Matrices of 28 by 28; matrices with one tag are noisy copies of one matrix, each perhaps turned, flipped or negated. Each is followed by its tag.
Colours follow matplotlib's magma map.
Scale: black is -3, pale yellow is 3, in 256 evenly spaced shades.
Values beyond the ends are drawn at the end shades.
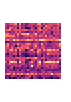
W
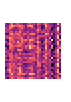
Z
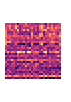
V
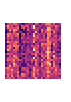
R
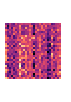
R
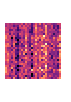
R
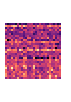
V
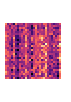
R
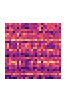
W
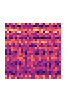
Z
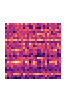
W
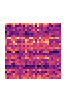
R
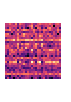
W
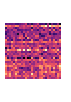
V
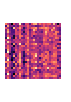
Z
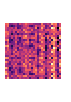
Z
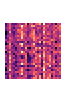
W
